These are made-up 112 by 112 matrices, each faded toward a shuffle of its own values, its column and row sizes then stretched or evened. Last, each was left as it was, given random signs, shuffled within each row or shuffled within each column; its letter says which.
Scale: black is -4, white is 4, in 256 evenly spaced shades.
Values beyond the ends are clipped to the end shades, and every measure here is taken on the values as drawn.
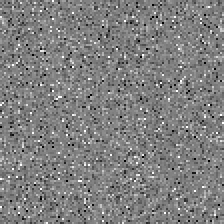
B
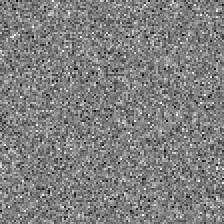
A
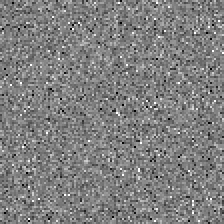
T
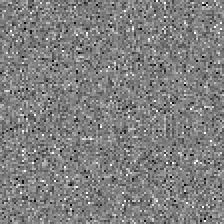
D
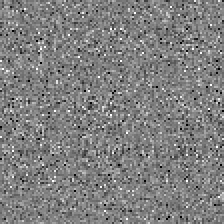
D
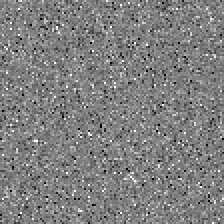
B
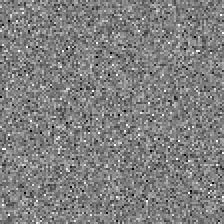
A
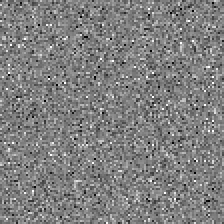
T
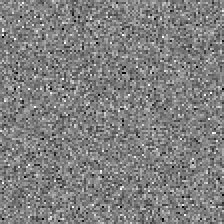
A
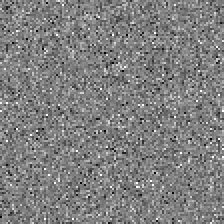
B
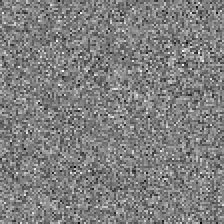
T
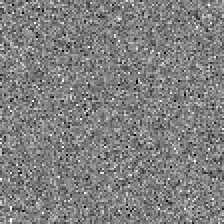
B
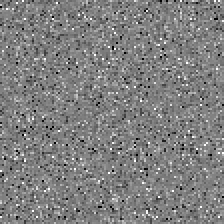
D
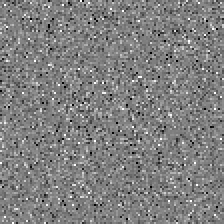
A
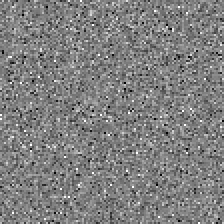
T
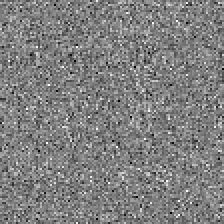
D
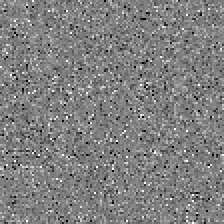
D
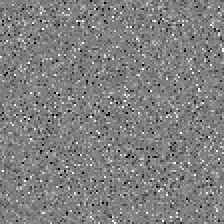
A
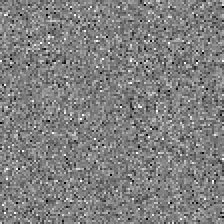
D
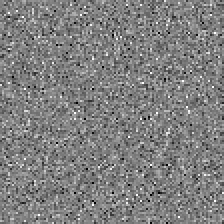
D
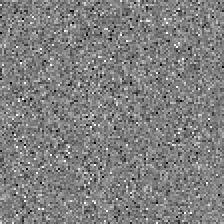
B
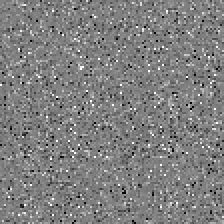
T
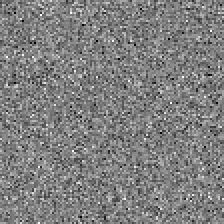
T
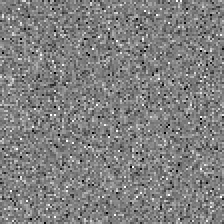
B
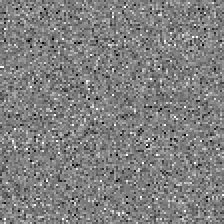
A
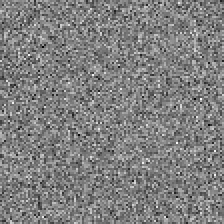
B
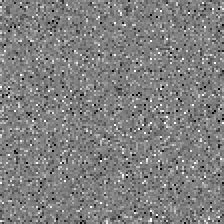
D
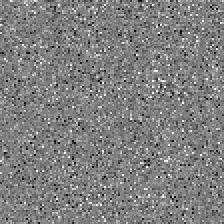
D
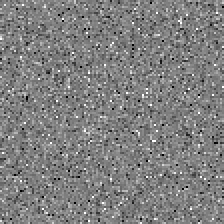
B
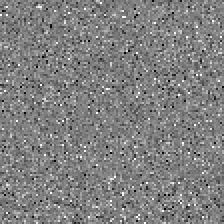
T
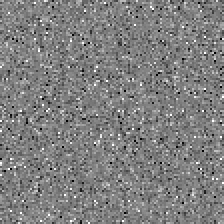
T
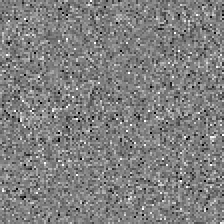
D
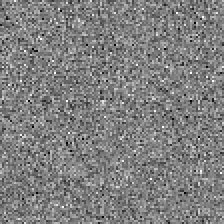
D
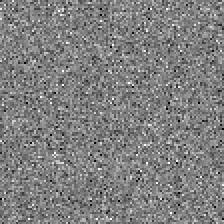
D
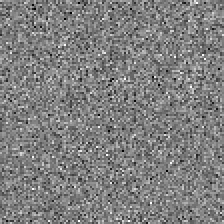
T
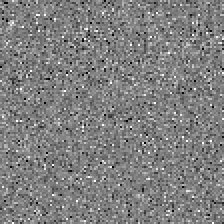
D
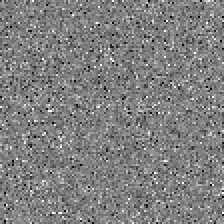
D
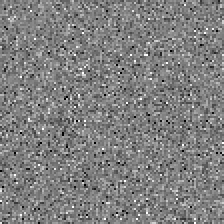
T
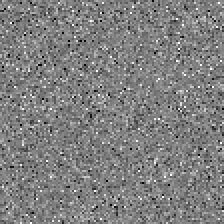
A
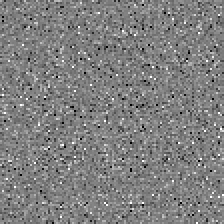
D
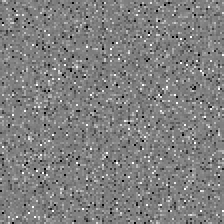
B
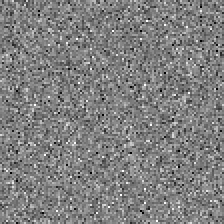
B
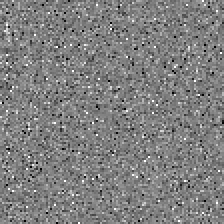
B
